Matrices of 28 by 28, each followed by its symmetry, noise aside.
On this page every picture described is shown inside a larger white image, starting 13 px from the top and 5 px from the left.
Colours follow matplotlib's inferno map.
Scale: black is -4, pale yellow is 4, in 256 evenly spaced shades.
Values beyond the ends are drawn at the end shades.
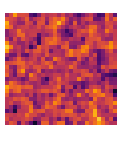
no symmetry.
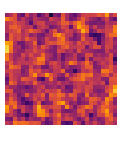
same after a half turn.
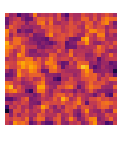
no symmetry.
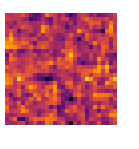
antisymmetric.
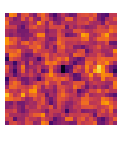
mirrored top to bottom.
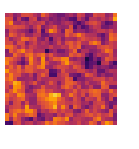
antisymmetric.
